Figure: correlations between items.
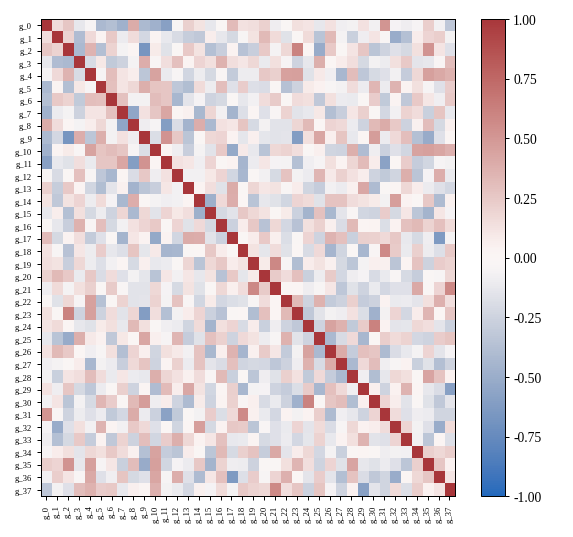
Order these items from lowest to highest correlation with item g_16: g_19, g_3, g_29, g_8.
g_29, g_8, g_19, g_3
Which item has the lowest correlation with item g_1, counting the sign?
g_32
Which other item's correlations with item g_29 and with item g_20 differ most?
g_37
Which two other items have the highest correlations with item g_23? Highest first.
g_2, g_4
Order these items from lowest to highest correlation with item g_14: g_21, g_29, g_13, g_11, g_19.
g_19, g_21, g_11, g_13, g_29
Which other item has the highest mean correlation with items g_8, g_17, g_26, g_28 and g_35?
g_14
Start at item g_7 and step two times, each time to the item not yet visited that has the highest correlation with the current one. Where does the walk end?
g_9
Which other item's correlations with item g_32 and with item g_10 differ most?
g_36
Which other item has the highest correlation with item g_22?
g_4
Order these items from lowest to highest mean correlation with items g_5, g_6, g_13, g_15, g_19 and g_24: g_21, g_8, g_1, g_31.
g_8, g_31, g_1, g_21
